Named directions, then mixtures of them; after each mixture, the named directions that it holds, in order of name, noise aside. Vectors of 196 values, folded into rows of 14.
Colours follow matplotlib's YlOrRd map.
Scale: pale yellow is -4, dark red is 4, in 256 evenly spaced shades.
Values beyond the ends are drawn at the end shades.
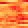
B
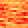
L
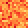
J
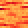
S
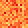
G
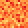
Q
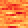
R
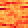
S.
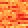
B, J, L.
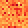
G, Q, R.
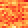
B, G, S.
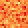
L, Q.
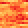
B.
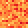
G, J.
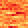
R.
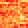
B, Q.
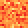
L, Q.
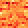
B, J, S.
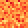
Q.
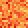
J.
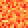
J, Q.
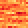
L, R.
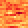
R.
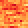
R.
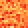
J, Q, R.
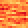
L, R.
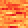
R.
